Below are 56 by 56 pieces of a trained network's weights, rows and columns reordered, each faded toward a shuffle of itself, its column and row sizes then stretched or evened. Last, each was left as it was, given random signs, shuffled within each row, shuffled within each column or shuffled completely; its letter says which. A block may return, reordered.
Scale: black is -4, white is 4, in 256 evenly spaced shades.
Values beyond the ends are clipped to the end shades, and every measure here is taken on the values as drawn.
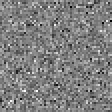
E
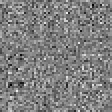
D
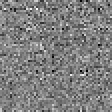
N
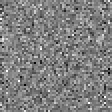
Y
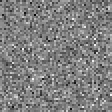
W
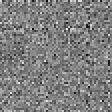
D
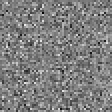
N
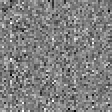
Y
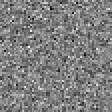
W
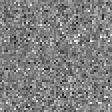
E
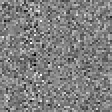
Y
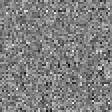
N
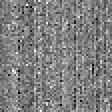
Y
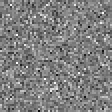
W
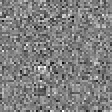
D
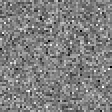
W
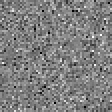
W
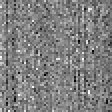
Y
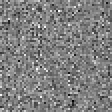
Y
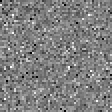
W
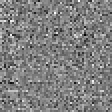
N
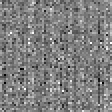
D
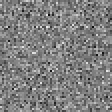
E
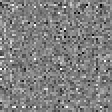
N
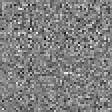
N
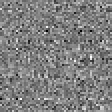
D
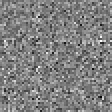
N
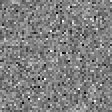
W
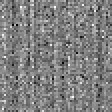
D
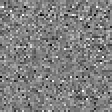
E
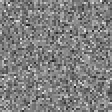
W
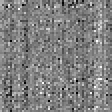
D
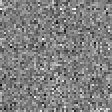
N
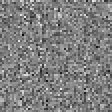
N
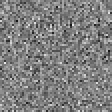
E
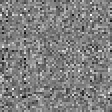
N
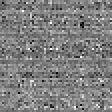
D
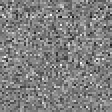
E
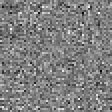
D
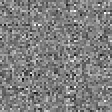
N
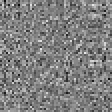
D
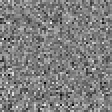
N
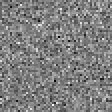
W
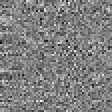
D
